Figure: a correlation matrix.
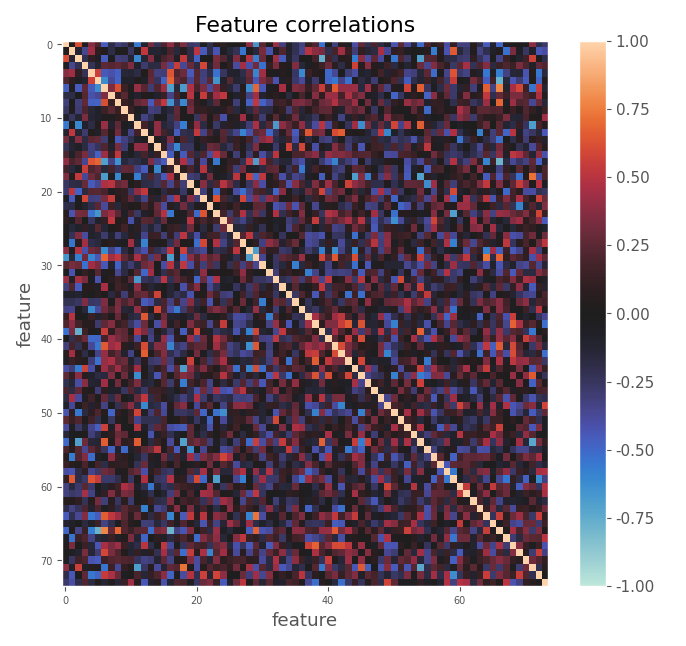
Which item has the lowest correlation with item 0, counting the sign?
29
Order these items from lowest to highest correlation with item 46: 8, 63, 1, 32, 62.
62, 1, 32, 63, 8
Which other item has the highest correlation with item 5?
16
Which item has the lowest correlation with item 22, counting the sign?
69
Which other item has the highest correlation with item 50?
11
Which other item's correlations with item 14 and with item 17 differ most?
36
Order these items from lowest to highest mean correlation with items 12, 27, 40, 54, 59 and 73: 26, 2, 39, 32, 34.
2, 26, 32, 34, 39
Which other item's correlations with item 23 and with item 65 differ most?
21
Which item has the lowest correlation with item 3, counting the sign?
30
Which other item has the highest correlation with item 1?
59
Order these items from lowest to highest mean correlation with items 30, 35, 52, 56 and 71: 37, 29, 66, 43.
37, 29, 66, 43
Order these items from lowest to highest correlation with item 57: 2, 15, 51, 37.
51, 2, 15, 37
